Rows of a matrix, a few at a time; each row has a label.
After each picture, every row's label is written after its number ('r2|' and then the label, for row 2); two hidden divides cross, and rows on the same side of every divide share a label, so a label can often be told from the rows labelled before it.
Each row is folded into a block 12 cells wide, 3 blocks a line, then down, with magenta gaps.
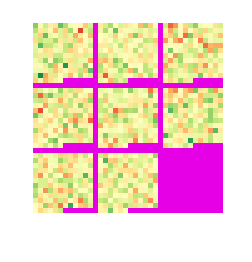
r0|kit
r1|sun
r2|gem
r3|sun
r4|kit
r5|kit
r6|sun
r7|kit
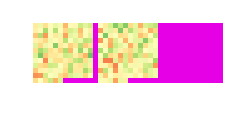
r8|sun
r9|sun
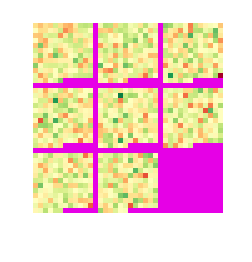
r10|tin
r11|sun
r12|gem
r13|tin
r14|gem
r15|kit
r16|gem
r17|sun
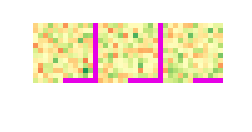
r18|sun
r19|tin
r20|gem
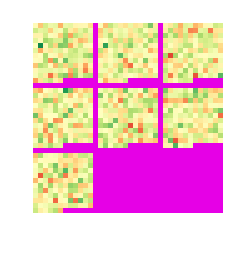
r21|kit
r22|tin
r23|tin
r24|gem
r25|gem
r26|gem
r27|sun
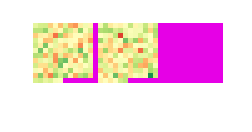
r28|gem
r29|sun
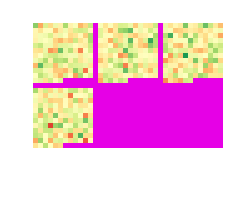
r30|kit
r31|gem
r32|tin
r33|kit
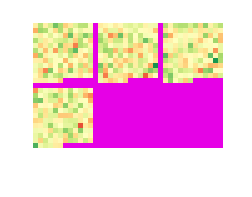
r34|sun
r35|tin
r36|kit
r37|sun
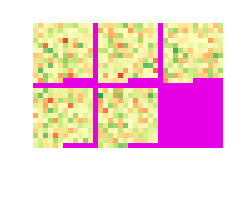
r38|kit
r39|tin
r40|kit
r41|gem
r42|gem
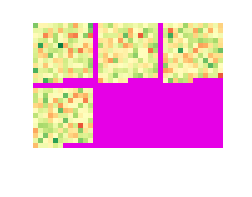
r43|kit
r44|sun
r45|sun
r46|gem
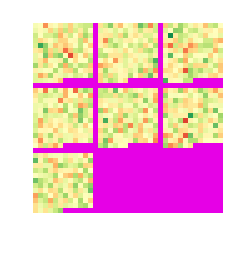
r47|tin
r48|gem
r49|sun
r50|tin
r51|gem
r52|gem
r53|gem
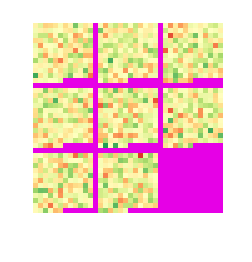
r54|sun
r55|kit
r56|kit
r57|tin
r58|gem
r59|sun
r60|kit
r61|sun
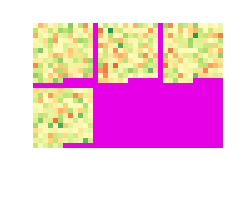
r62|gem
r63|sun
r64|kit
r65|gem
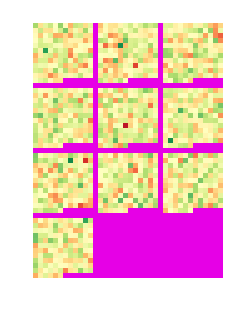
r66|kit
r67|sun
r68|gem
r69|tin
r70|tin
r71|gem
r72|gem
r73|tin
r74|sun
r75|tin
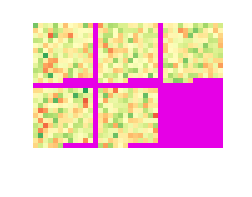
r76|tin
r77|sun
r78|gem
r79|tin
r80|kit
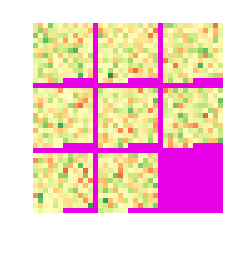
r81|kit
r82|kit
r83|gem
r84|kit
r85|sun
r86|tin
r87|kit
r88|kit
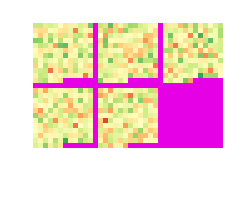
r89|kit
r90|kit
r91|sun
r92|gem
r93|tin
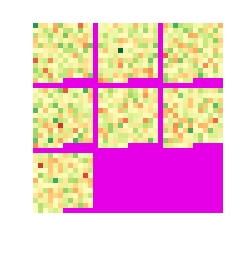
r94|kit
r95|kit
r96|sun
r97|tin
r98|gem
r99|sun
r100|kit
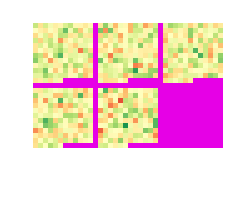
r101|kit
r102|sun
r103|gem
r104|gem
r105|gem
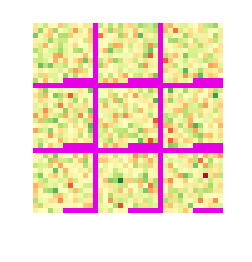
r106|gem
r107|tin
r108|tin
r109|kit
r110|tin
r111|sun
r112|kit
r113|tin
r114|kit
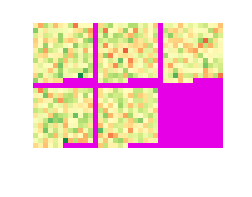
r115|gem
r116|sun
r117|sun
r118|kit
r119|sun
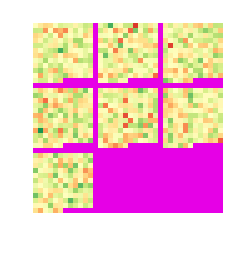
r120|kit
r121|gem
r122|sun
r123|kit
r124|tin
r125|gem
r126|tin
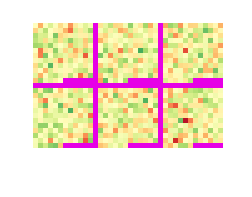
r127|tin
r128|gem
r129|sun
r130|kit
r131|tin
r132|gem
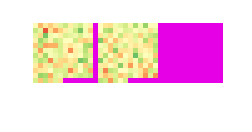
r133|kit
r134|sun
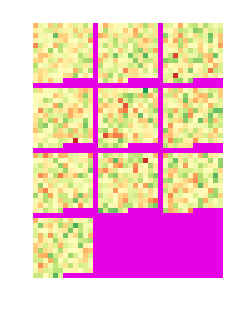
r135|tin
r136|kit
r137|gem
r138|gem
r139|gem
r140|tin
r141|sun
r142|gem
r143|sun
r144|sun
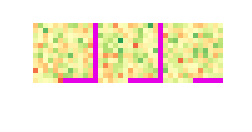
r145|sun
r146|tin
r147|kit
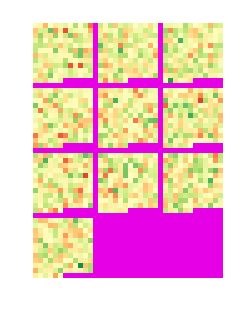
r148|tin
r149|tin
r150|sun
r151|sun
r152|kit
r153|kit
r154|tin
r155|sun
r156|sun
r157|kit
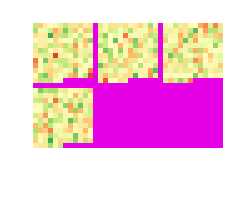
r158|gem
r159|tin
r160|gem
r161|sun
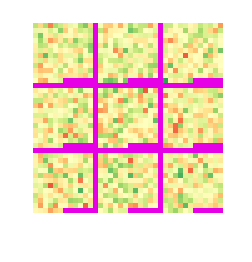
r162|tin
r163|gem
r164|sun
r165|sun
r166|gem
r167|sun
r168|tin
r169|kit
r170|kit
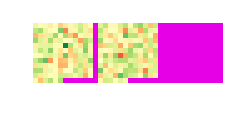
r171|kit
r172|gem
